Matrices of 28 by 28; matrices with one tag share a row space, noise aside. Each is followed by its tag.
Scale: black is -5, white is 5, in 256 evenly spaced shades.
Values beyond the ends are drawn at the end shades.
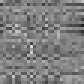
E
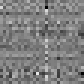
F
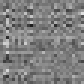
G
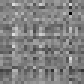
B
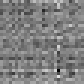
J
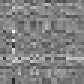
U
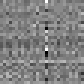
F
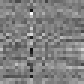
E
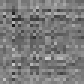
U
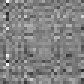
G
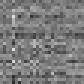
U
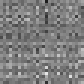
F
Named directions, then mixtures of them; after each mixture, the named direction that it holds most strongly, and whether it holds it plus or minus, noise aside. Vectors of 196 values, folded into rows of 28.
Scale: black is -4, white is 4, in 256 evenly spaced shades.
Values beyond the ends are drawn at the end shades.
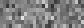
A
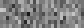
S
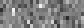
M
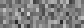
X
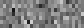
M, minus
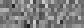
S, plus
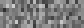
S, minus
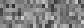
A, plus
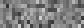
A, plus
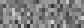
X, plus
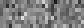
A, plus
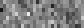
S, minus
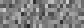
X, plus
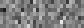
X, minus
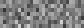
X, minus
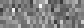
M, plus
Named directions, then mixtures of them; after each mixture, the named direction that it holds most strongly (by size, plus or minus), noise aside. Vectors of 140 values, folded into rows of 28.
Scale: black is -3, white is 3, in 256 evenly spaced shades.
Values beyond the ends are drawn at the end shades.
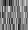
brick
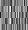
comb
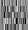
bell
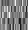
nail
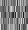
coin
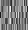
comb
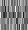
coin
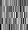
coin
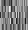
comb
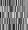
coin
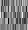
nail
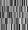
nail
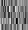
bell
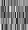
coin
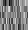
brick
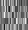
bell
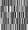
coin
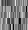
nail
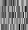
coin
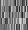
nail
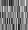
brick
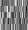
nail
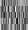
coin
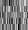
brick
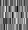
bell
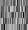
coin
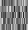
coin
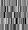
bell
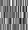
comb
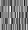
comb
